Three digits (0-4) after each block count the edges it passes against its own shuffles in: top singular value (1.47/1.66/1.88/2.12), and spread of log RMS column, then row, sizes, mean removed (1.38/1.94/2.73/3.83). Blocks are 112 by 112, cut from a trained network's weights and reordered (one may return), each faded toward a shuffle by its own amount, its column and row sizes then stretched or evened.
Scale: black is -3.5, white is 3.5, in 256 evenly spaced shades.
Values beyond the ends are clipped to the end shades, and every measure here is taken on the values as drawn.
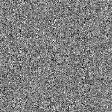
0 2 1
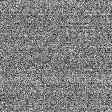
1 1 0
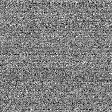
1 0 2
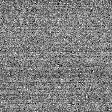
2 1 0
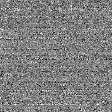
1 1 3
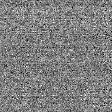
1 2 1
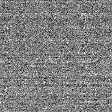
2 2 0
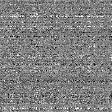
3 2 3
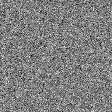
0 0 0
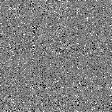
0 2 2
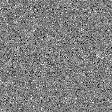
0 0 2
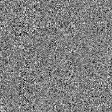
0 2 1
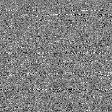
3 1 3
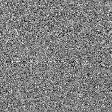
0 0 2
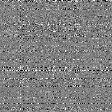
2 2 4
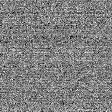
1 0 2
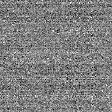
2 2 1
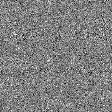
1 1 1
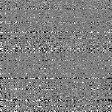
1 3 4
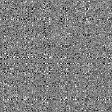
3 3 3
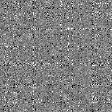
0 3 3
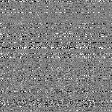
0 2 4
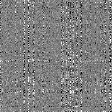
0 4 2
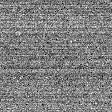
4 0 1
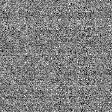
0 2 1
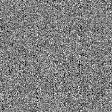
0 2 1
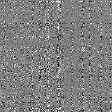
0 4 3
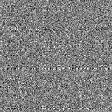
4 0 2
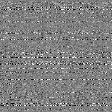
1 1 4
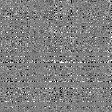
1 3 4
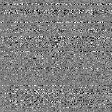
0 2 4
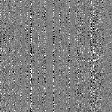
4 4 1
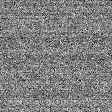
1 0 0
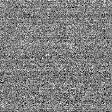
1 2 1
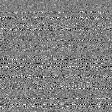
3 0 4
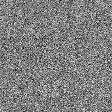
0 0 1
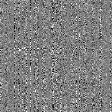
3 4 1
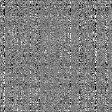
2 4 1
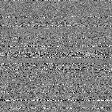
0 0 4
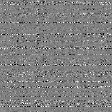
3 2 4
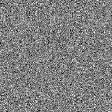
3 1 1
